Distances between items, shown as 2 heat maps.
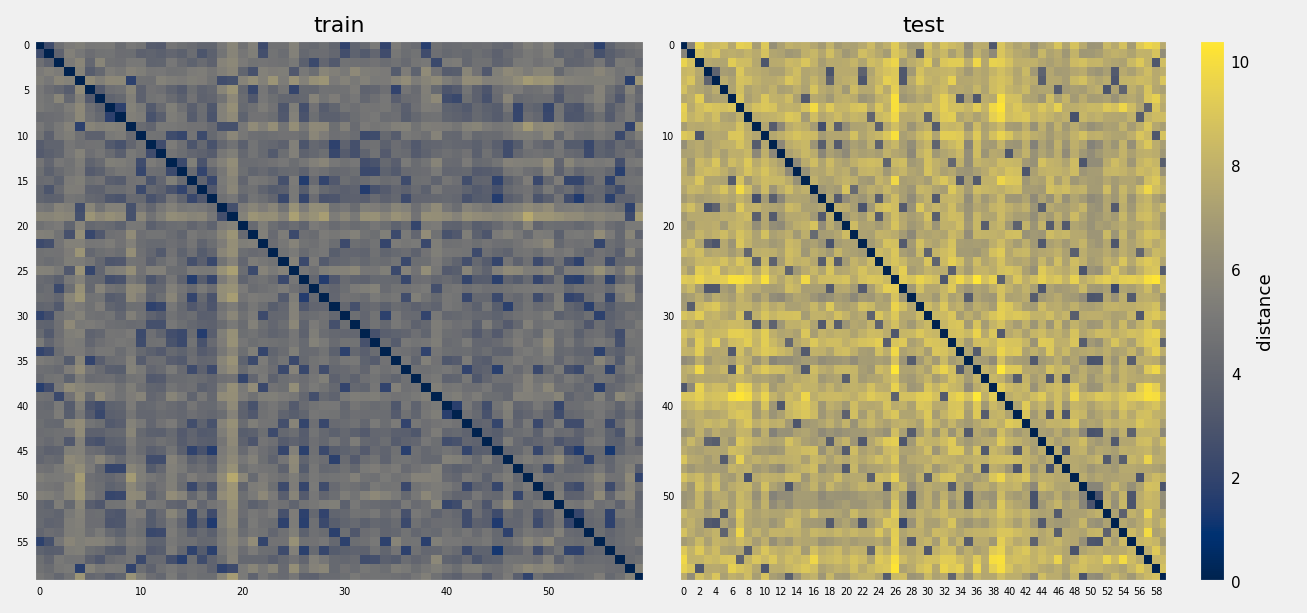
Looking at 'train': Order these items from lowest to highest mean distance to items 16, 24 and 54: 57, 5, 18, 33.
57, 33, 5, 18
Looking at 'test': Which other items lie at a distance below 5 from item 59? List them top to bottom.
13, 25, 33, 49
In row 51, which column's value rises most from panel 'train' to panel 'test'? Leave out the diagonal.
40
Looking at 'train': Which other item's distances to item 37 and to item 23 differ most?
20
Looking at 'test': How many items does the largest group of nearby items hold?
7
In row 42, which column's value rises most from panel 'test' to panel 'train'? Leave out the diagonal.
14
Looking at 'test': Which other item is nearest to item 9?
17
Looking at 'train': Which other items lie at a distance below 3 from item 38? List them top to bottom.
0, 1, 22, 30, 34, 55
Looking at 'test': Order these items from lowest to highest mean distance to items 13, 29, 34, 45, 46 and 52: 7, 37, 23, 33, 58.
37, 33, 23, 58, 7
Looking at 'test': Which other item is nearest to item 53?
27
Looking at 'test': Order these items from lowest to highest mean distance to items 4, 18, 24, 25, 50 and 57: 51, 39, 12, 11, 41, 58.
51, 11, 12, 41, 58, 39
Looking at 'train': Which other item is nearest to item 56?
45
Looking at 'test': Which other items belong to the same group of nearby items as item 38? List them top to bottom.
0
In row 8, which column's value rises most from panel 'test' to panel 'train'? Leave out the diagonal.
48
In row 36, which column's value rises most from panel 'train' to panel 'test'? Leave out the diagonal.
26
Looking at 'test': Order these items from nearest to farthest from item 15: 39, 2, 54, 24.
54, 24, 2, 39
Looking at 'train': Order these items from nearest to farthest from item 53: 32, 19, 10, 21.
32, 10, 21, 19
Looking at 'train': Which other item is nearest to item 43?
23
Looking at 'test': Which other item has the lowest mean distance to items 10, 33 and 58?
2
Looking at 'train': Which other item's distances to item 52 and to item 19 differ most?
28
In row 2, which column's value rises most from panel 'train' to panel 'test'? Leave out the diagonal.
39
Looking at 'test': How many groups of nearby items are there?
16
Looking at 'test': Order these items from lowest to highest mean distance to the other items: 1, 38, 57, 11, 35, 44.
35, 11, 44, 1, 38, 57
